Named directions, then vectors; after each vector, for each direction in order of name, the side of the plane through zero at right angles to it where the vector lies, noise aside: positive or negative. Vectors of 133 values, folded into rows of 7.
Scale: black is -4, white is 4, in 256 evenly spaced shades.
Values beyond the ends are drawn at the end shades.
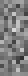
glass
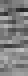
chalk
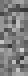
positive, positive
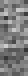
negative, positive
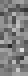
positive, positive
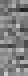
positive, positive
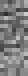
positive, negative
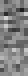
positive, negative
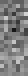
positive, negative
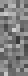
negative, positive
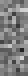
negative, negative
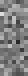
negative, negative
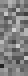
negative, positive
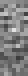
negative, positive
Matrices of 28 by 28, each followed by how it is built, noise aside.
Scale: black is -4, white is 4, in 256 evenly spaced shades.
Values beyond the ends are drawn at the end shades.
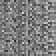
repeating rows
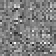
low rank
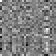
low rank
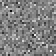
diagonal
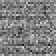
blocks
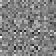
low rank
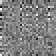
low rank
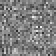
blocks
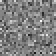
low rank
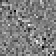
banded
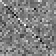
diagonal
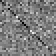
diagonal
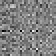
low rank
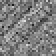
Hankel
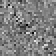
banded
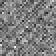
Hankel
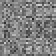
blocks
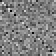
diagonal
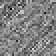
Hankel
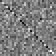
diagonal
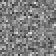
repeating rows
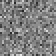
low rank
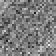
Hankel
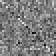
diagonal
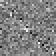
banded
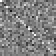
diagonal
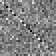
diagonal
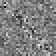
banded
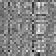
low rank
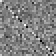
diagonal
